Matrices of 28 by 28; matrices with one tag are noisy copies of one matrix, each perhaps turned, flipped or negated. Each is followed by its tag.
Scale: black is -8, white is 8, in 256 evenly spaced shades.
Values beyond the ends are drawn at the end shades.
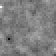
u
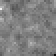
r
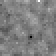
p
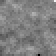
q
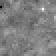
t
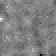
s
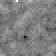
p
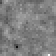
u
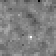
p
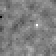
p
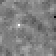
p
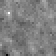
t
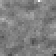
q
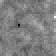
p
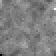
r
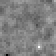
u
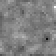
u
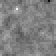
u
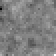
r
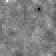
u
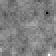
t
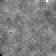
r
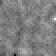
s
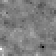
t
